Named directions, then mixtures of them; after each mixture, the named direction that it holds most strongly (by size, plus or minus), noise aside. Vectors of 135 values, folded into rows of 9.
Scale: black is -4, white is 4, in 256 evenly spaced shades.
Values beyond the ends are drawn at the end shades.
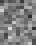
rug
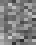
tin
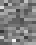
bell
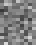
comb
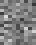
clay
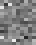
bell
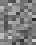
tin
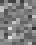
rug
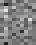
comb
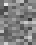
comb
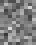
rug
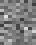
clay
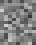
rug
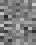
clay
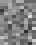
rug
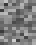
bell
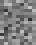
comb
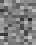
comb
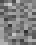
tin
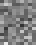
comb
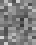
comb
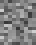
clay
